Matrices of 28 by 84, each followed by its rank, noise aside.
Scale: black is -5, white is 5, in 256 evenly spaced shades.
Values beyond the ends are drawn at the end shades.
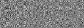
five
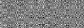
four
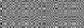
two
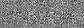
six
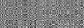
four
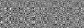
three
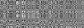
three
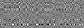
three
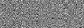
five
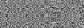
five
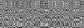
four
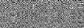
six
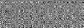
six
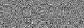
five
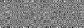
six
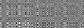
two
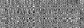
four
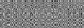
three
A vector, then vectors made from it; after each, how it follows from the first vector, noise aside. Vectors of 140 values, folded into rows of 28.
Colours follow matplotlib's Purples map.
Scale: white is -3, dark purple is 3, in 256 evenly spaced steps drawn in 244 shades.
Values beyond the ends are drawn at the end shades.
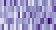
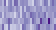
shrunk.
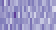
negated, shrunk.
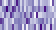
reversed.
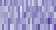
shrunk.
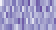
wrapped around, negated, shrunk.
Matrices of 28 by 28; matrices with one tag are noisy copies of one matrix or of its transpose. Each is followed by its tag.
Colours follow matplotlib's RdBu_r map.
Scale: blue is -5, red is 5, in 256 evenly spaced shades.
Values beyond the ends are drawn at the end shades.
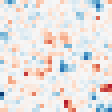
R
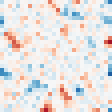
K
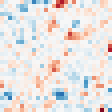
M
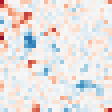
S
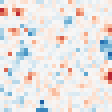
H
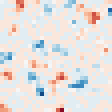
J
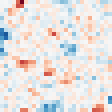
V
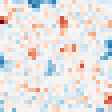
V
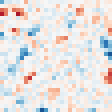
H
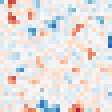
H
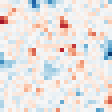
V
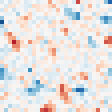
K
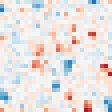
R
